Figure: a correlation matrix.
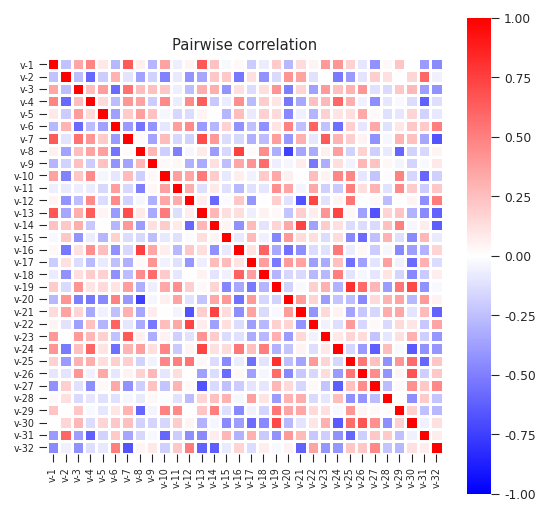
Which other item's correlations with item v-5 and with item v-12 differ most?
v-22
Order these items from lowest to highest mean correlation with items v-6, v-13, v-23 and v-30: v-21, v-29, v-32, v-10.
v-32, v-21, v-10, v-29
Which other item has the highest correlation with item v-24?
v-13
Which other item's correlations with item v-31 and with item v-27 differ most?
v-25
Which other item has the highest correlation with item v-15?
v-20
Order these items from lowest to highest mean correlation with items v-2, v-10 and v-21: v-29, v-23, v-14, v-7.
v-23, v-7, v-29, v-14
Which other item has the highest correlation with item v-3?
v-7
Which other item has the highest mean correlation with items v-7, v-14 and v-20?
v-21
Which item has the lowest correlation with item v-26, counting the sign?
v-15
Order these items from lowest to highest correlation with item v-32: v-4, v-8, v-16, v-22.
v-4, v-8, v-16, v-22
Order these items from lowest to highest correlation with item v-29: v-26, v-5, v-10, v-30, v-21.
v-5, v-26, v-30, v-21, v-10
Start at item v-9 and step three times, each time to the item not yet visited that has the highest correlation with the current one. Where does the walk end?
v-8
